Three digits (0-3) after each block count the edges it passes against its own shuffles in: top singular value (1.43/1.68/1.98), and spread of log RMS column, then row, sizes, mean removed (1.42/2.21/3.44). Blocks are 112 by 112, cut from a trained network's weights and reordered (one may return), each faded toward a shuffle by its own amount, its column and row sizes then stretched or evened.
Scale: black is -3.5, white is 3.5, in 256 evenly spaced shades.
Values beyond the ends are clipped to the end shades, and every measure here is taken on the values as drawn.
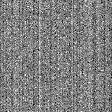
3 1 0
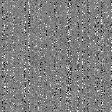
0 3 0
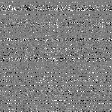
0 1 3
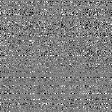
0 2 3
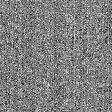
1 0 0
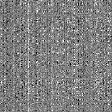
3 2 2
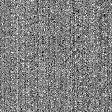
2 1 0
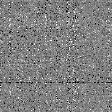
1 2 1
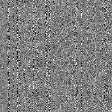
2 3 0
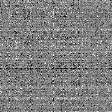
3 2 1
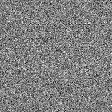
2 0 0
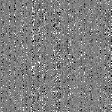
0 3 1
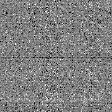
1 2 0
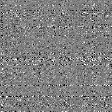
0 2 3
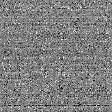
2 1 1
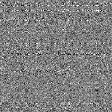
2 1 2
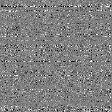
1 2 3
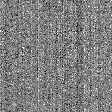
2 1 1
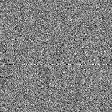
1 0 1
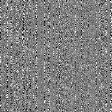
2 3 0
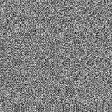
3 1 0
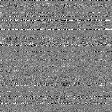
3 1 3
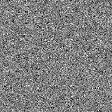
1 1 1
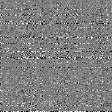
1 2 3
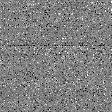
0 1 1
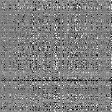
3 3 2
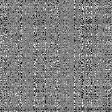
2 3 0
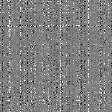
3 3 2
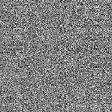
3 1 1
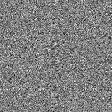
1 0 0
